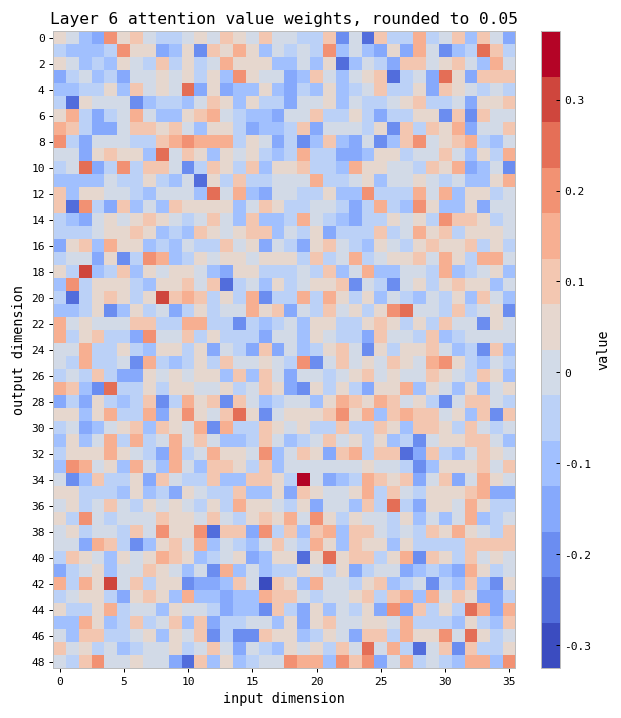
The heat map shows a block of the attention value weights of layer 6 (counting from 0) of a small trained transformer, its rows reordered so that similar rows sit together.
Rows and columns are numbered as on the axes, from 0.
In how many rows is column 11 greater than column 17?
26
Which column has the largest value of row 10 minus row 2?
2
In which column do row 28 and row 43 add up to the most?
10
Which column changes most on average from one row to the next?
16
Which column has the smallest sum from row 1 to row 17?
22
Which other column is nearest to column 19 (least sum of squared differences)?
15
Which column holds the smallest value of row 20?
1
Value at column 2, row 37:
0.2
